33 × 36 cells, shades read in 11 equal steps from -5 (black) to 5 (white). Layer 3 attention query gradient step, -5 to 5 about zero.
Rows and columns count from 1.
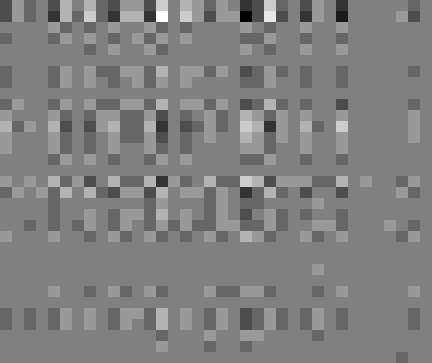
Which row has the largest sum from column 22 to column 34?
12
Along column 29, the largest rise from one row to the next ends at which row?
3
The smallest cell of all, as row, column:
2, 21
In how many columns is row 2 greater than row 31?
13
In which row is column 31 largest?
17
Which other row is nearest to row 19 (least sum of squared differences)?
32
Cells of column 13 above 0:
9
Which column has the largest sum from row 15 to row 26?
14
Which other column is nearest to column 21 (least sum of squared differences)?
29
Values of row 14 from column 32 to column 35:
0 0 0 0
